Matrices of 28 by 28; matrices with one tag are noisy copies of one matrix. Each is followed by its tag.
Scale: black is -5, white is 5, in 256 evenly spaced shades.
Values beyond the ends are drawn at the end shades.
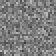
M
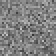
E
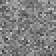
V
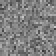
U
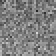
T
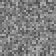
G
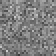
V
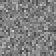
G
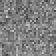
T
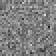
E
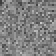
T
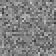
M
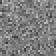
V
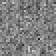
G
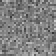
T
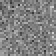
U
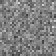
V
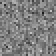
G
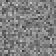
M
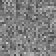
T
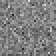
E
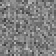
M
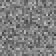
M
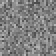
G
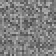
M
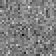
E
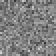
U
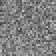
T
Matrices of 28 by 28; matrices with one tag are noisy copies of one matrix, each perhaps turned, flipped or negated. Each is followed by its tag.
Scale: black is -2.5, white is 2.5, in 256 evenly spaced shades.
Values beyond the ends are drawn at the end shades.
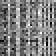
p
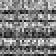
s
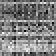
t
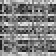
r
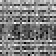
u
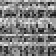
s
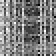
u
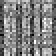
r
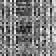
u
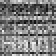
t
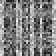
r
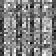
r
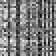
p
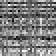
p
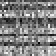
s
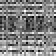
u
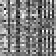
p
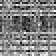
u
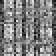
r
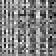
p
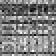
t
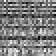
p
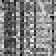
t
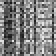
t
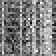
t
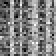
s
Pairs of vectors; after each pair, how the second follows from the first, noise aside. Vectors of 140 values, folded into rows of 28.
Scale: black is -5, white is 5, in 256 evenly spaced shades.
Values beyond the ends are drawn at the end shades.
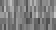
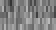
negated.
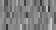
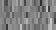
copied.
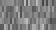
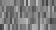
copied.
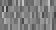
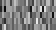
wrapped around, negated, scaled up.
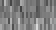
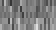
copied.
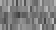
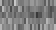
reversed.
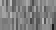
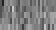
reversed.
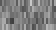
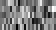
wrapped around, negated, scaled up.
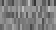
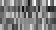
negated, scaled up.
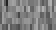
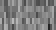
reversed.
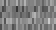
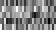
negated, scaled up.
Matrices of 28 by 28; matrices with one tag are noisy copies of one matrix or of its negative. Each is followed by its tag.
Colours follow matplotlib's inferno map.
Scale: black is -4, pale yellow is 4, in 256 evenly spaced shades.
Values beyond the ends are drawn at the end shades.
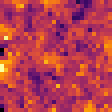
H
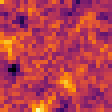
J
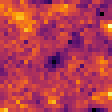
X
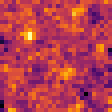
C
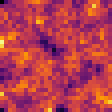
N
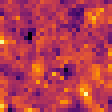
C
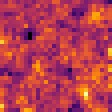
C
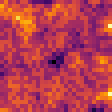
X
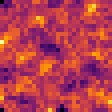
N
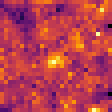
X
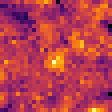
X
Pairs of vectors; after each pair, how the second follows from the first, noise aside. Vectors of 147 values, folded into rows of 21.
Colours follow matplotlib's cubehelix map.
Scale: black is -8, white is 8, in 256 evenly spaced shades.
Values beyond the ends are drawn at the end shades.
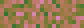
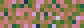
scaled up.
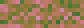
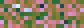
wrapped around, negated, scaled up.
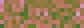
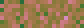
negated, partly zeroed.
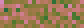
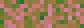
shuffled.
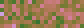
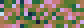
scaled up.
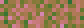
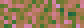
shuffled.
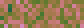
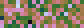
wrapped around, negated, scaled up.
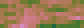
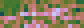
wrapped around, negated, scaled up.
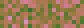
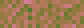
shrunk.
